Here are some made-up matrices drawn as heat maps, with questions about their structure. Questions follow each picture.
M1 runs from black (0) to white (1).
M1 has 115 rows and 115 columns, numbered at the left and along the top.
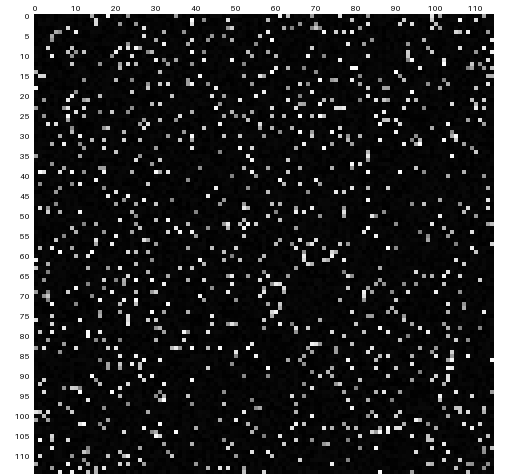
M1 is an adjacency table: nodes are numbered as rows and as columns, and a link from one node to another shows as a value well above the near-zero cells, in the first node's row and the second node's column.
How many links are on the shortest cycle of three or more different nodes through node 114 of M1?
3
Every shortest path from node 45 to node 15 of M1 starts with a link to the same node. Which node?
node 43
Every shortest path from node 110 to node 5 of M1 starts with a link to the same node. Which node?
node 59
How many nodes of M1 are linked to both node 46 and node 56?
1
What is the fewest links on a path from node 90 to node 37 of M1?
2
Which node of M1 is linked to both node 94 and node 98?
node 105
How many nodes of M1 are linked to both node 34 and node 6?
0
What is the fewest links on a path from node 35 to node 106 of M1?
3
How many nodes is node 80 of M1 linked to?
4
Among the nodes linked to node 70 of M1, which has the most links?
node 3
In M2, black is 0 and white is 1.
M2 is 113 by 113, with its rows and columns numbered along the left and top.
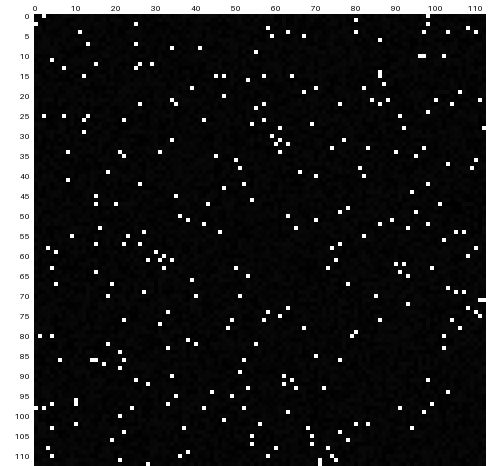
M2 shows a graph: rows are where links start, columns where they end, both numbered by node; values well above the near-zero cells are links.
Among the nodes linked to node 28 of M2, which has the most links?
node 61
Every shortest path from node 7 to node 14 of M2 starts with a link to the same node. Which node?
node 25
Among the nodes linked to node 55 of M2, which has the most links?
node 82
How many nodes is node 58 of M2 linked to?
3
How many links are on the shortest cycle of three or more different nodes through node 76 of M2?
3
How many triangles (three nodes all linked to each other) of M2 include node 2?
1
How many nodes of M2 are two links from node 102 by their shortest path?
6
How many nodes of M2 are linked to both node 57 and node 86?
3
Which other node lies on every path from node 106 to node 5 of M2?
node 67
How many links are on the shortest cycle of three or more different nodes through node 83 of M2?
5
